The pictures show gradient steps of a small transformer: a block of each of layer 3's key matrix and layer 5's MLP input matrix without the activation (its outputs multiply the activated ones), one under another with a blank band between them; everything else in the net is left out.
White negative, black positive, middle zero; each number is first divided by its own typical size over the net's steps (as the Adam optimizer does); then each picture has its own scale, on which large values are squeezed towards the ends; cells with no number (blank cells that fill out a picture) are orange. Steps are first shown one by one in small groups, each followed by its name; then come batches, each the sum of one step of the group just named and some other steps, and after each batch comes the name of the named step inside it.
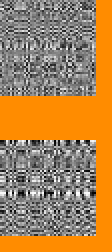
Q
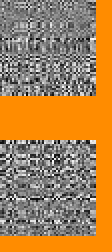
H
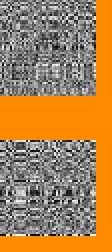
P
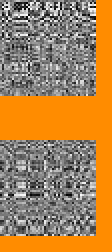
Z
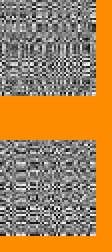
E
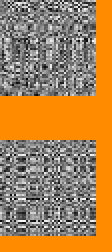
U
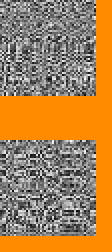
H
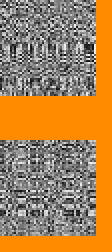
H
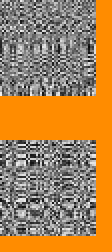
E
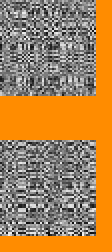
Z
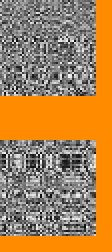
Q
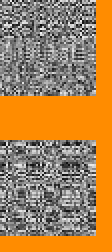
Q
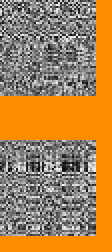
Z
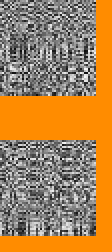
U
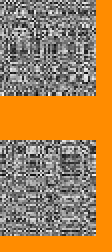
H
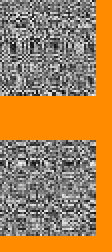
E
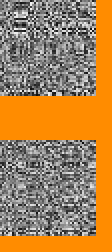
Z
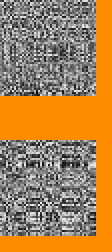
U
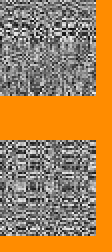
E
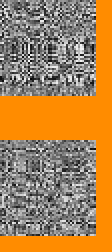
Z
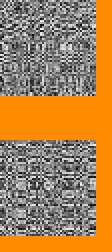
Z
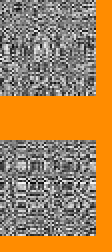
Z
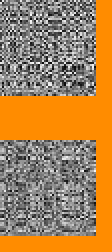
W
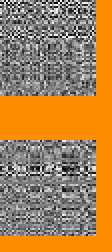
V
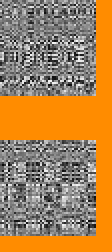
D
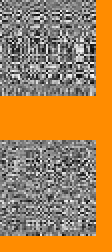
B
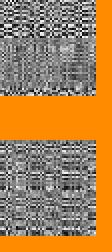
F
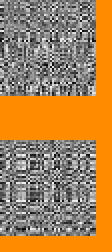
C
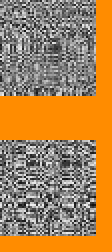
D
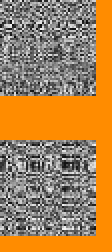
F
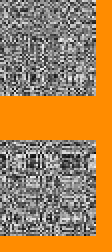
C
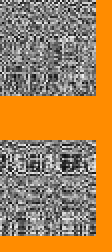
V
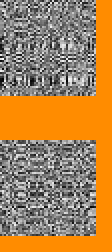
C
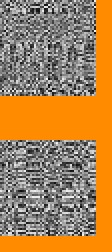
D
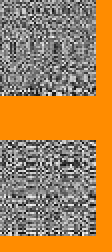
W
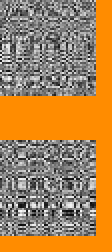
W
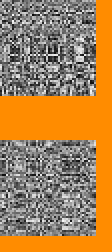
B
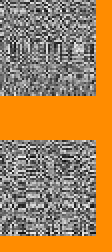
B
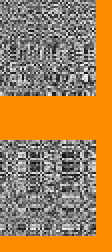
V
